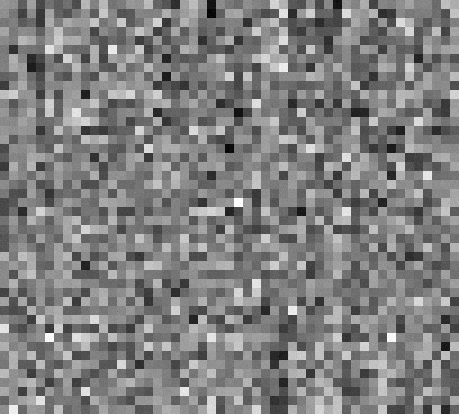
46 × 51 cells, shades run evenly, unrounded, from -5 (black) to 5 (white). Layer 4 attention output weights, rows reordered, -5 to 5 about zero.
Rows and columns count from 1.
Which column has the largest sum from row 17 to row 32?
4
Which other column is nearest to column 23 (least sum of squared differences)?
37
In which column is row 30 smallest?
10
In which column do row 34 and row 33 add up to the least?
17
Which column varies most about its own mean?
32
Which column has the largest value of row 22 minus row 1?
24
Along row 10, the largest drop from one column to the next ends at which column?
41
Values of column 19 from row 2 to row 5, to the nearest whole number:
2 -3 -1 -2
